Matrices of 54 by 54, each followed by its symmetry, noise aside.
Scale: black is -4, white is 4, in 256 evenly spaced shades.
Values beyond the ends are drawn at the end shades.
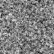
no symmetry.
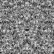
mirrored left to right.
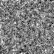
no symmetry.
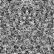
mirrored left to right.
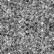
mirrored top to bottom.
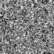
no symmetry.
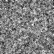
no symmetry.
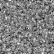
antisymmetric.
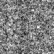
mirrored top to bottom.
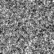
antisymmetric.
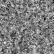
no symmetry.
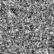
antisymmetric.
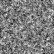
same after a half turn.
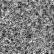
no symmetry.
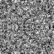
mirrored top to bottom.
